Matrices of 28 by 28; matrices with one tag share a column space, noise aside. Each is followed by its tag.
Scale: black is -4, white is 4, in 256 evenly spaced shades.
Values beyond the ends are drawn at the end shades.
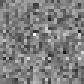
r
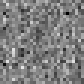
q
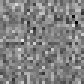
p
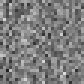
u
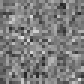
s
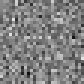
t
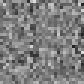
q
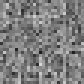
s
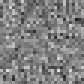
t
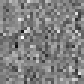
r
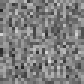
q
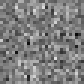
u
